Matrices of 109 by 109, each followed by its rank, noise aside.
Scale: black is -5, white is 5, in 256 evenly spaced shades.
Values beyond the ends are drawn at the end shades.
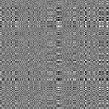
one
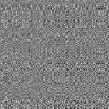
four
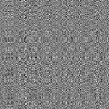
five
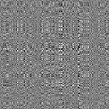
three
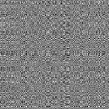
five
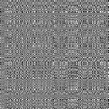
three
